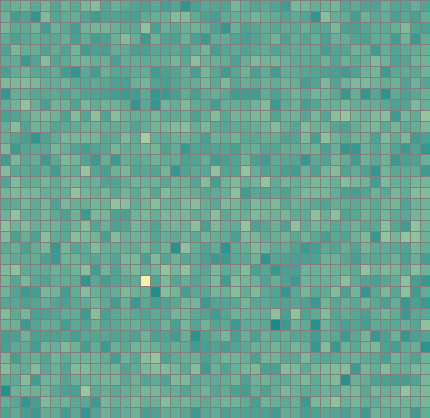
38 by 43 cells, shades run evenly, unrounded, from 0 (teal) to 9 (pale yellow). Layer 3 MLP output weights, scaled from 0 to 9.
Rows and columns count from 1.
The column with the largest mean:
15
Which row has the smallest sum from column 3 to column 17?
9
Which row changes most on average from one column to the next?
27
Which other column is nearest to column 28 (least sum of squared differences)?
7
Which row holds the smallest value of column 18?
23
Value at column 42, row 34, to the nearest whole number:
4
